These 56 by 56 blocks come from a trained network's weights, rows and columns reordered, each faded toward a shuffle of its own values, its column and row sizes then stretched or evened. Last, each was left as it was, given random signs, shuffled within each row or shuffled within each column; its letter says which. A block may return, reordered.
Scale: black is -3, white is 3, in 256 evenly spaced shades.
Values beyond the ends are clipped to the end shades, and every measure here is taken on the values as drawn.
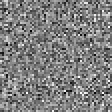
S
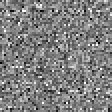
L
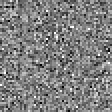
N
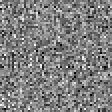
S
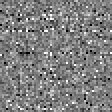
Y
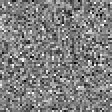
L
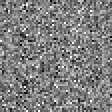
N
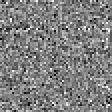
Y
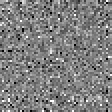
Y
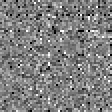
Y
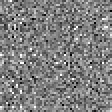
S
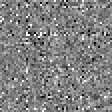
Y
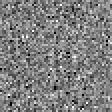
N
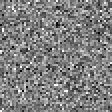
L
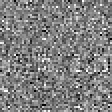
S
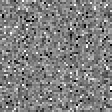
N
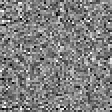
S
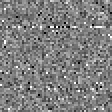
L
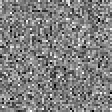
Y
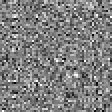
S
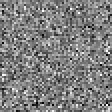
Y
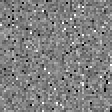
N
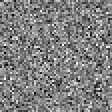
N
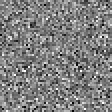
L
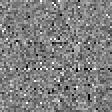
Y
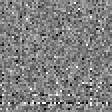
Y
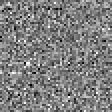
Y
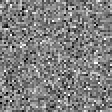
N
